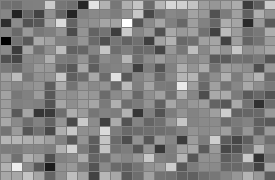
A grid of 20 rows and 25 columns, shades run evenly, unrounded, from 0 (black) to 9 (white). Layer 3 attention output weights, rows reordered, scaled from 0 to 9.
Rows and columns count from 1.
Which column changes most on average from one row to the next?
21
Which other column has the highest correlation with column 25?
16
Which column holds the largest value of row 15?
10
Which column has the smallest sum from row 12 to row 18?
5
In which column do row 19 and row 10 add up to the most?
2
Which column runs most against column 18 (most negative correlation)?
8
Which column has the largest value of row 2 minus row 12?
24
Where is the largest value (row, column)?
3, 12
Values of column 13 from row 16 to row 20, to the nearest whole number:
5 3 5 4 4
